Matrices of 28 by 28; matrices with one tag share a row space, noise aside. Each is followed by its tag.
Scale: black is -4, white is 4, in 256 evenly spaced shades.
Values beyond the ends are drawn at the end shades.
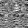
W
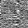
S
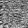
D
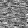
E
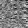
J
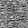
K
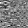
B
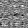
D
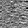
J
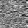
J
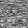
K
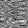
K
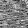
E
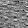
E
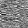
S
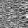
J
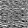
D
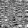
W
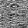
K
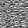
J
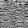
W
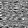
D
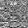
B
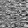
J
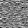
D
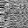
B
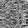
J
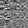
B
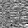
J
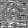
K
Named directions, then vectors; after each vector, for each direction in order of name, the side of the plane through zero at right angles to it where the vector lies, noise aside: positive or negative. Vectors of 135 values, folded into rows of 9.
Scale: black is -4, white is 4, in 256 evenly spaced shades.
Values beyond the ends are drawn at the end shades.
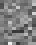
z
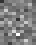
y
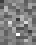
positive, positive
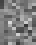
positive, positive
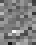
positive, negative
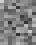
negative, negative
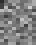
positive, positive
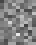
positive, positive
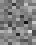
negative, negative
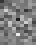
positive, positive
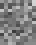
negative, positive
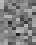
negative, negative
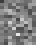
positive, positive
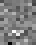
positive, negative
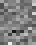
negative, positive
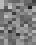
negative, negative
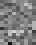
positive, negative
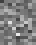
positive, positive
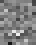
positive, negative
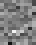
positive, negative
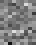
positive, negative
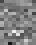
positive, negative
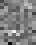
positive, negative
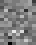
positive, negative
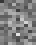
positive, positive
